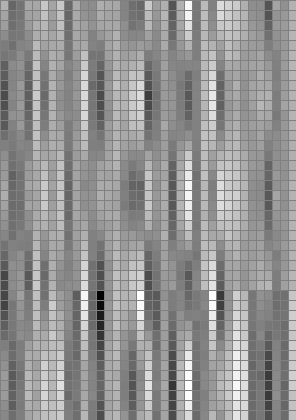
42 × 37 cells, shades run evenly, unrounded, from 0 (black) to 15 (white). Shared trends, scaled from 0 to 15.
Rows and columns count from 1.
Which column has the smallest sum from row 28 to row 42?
13
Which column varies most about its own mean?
24
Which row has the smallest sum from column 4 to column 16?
30
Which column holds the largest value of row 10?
27
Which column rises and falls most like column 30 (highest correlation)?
31
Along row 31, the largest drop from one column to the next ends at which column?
28
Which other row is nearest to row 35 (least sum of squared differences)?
42
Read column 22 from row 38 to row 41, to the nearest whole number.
4 3 4 4
